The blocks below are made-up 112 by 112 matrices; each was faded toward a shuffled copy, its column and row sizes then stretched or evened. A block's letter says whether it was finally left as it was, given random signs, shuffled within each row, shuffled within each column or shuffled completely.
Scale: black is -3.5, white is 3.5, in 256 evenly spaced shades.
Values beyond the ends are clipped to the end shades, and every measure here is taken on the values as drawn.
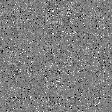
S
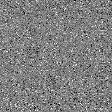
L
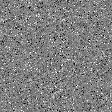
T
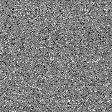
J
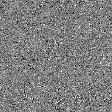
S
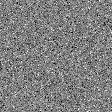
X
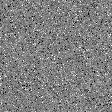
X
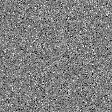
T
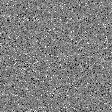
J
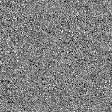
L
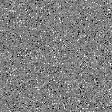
L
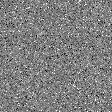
X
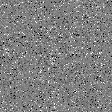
L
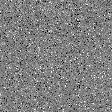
T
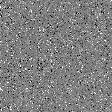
T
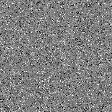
S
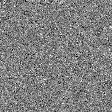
J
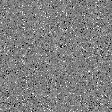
L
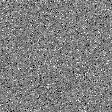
T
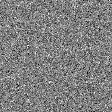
T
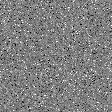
X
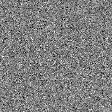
S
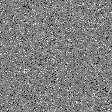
T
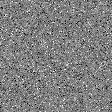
X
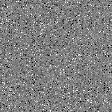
L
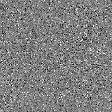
L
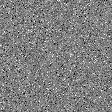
X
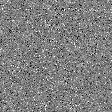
J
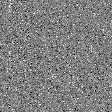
T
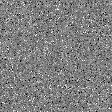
J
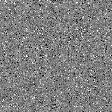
L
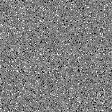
L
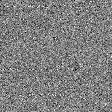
J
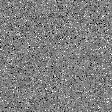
J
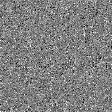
S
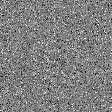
T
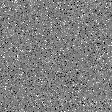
X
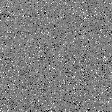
S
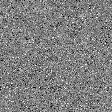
J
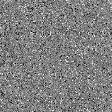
L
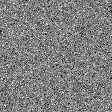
X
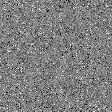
S
